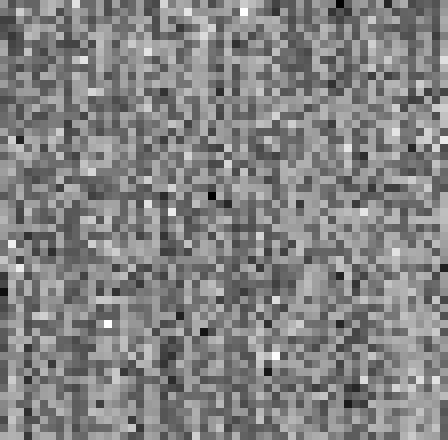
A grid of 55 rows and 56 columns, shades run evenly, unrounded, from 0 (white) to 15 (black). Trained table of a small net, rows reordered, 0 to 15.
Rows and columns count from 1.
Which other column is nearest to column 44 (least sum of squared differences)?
39
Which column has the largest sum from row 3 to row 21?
9
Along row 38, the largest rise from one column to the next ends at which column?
56
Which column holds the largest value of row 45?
22
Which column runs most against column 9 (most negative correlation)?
50
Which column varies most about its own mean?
35
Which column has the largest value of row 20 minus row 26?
19
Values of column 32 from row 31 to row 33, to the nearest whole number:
9 7 11
